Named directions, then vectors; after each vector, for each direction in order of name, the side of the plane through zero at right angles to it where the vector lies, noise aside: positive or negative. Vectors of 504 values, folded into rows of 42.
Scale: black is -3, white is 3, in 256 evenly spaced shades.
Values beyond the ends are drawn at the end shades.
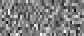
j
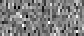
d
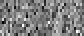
positive, negative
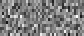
positive, positive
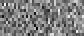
positive, negative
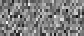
negative, negative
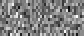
positive, positive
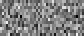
negative, negative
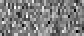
negative, positive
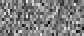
negative, positive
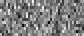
negative, positive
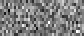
positive, negative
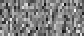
positive, negative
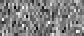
positive, negative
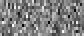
negative, positive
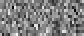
negative, positive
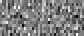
negative, negative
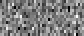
positive, positive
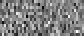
positive, negative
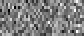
positive, negative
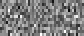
positive, positive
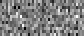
positive, positive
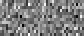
negative, negative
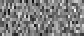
positive, negative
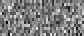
positive, positive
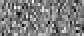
negative, positive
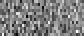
positive, negative
